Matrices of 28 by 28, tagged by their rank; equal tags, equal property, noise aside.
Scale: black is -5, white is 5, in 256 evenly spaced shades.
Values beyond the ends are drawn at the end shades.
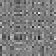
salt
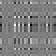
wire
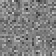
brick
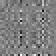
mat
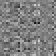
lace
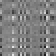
wire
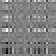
wire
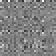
salt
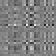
wire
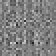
lace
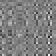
mat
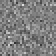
brick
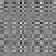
wire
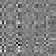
mat
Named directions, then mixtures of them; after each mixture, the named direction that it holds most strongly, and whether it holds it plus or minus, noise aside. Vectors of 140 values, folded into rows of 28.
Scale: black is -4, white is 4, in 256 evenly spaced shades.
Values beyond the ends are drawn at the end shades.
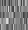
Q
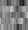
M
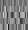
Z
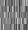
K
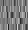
Z, plus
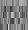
Z, minus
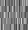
K, plus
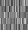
K, plus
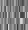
Z, minus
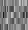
Z, minus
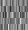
Z, minus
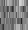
M, minus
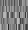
Z, plus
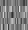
Z, plus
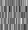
K, plus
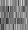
Q, minus
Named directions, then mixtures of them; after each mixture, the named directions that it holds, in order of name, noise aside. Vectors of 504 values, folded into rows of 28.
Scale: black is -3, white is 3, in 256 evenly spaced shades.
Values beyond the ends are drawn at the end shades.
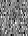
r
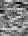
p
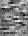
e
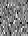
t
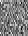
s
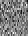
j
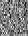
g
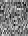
g, j, p.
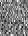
r, s.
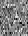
e, t.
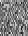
s.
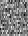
e, g.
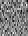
j.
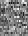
e, j, p.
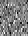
t.
